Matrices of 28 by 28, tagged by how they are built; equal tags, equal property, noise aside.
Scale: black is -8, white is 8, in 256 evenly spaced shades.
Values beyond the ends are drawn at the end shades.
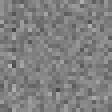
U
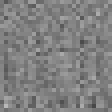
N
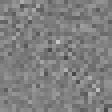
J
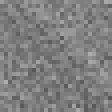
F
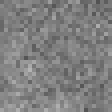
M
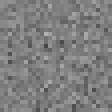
U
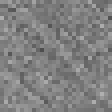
F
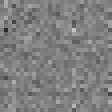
U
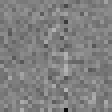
U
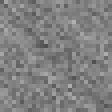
F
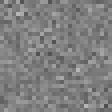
J
